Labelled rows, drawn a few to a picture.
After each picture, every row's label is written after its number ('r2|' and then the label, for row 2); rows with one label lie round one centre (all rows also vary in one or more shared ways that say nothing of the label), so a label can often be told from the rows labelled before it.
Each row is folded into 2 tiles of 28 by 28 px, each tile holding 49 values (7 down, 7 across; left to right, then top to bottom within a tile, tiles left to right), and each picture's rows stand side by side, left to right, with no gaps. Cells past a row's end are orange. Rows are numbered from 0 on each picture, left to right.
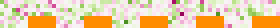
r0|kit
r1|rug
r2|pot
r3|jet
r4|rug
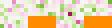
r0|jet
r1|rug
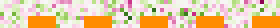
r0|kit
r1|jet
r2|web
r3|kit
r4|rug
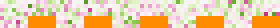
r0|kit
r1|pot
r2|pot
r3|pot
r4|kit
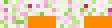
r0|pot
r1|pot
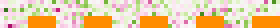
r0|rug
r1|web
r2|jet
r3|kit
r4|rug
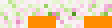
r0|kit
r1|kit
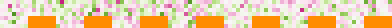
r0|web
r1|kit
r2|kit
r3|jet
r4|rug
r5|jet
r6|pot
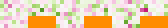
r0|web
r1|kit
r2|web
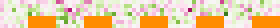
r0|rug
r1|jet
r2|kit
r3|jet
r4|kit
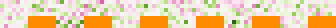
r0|web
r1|pot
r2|web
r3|jet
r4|web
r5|kit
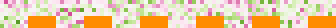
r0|jet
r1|rug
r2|pot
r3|kit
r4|jet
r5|kit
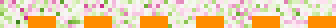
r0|jet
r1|pot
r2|pot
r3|jet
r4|web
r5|kit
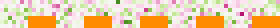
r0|rug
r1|jet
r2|pot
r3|jet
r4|jet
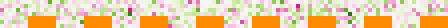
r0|web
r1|pot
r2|kit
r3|rug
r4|rug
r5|web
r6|web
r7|pot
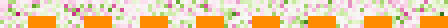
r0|web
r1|web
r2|jet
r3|pot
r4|jet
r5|pot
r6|jet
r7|jet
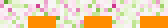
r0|pot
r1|web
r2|pot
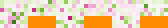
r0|web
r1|pot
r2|web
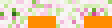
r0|kit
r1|kit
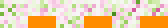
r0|kit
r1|pot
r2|kit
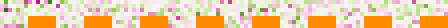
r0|rug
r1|pot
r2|kit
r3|web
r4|kit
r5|pot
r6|rug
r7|rug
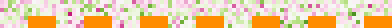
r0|rug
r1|jet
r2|rug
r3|web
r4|pot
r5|pot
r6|kit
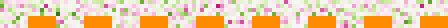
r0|web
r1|kit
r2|pot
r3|kit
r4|kit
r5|kit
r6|rug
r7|pot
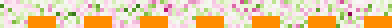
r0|web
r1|kit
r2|rug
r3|rug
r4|web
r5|pot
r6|jet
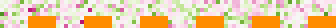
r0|kit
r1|web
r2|jet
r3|rug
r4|jet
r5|pot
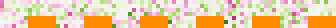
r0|rug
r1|jet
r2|kit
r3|web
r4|web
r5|jet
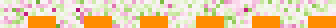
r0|pot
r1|kit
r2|rug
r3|pot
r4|jet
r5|rug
